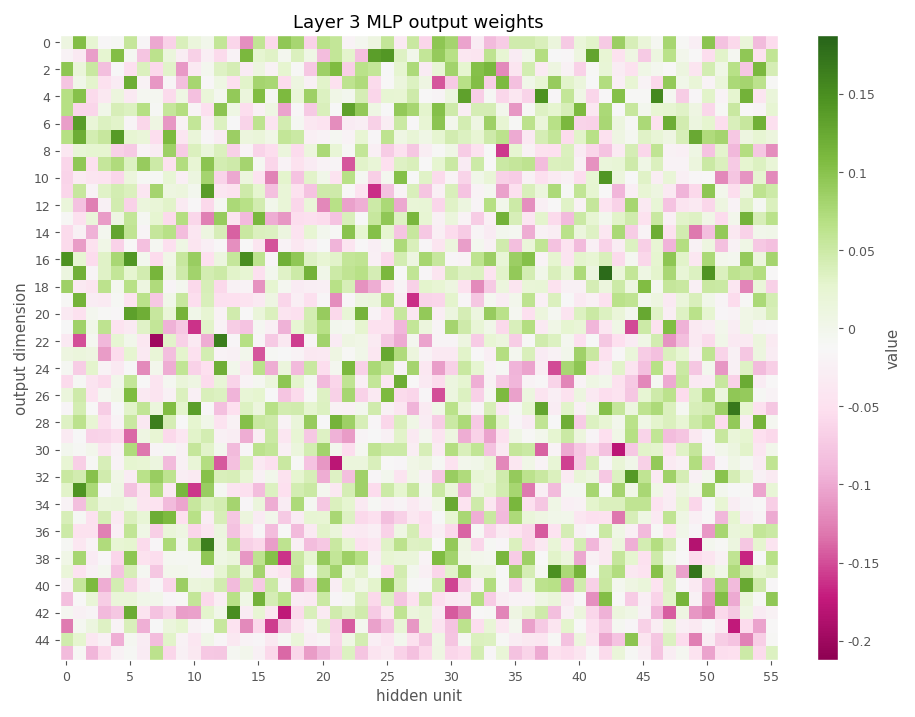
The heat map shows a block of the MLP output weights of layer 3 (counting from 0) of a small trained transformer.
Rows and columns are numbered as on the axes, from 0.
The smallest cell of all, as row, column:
22, 7
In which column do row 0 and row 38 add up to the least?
14
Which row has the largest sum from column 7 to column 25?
17
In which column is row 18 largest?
45
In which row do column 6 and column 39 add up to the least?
30
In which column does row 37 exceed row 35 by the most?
11
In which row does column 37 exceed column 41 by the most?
4
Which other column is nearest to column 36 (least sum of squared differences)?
38
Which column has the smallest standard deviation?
28
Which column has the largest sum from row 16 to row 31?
5
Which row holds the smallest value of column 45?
25
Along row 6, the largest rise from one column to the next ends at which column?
1
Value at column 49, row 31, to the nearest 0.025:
0.075
